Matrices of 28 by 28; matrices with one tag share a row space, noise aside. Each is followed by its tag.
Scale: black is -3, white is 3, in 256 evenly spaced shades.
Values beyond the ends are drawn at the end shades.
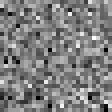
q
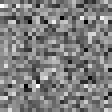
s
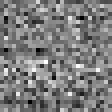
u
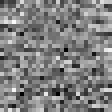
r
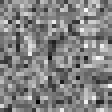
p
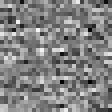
r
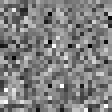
q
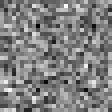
s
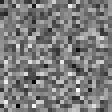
u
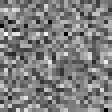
q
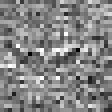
r
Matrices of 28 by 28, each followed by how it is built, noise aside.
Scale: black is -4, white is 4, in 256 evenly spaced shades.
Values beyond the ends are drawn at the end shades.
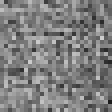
blocks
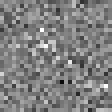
block diagonal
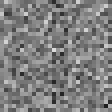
repeating rows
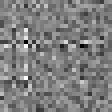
low rank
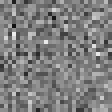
low rank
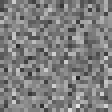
repeating rows
